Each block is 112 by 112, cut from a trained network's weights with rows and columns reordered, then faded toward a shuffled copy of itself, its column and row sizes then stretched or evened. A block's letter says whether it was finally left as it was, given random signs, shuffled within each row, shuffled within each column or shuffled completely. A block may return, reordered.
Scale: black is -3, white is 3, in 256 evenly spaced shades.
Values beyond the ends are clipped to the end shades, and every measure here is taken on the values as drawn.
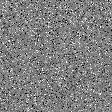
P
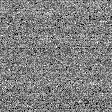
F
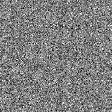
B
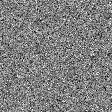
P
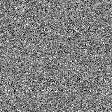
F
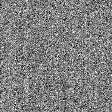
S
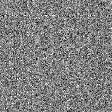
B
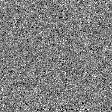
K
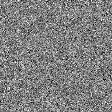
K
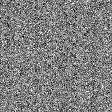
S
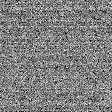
B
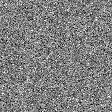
P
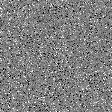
S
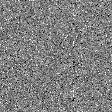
S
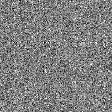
B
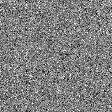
K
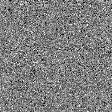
K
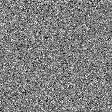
F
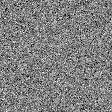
P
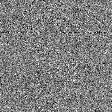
K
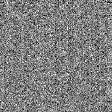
B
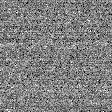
F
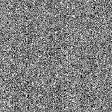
B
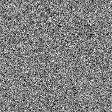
K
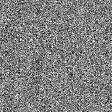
B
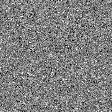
K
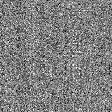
B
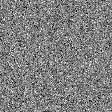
S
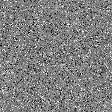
F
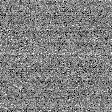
F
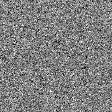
K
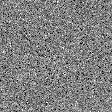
S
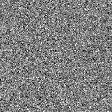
B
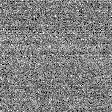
F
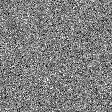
P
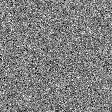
P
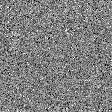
P
